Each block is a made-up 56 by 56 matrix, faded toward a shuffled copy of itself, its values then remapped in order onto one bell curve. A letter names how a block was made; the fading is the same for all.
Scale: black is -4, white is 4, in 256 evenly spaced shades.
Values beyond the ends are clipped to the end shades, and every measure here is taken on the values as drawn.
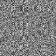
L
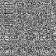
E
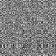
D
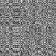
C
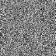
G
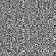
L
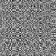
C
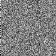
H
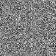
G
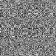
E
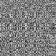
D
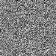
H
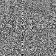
G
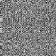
L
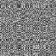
C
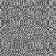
C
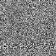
G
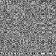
E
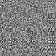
L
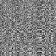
D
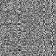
L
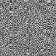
L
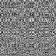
C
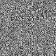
G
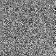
G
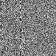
H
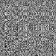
L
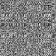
D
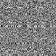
E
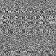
E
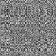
C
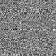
E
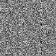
G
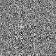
G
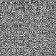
E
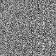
H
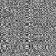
D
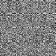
E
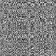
D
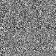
G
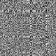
L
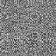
L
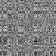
D
